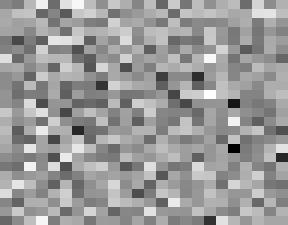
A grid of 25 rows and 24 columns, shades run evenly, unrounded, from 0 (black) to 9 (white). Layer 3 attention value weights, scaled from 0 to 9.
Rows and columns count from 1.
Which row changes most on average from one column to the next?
1
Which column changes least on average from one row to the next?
19
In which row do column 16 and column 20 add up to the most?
14
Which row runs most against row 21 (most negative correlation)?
17
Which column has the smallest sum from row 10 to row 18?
2
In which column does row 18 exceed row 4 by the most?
6
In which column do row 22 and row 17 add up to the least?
20
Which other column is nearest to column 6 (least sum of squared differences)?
15
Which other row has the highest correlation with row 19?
24
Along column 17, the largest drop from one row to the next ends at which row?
9
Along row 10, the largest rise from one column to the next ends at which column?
10
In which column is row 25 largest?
4
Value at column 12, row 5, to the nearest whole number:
5
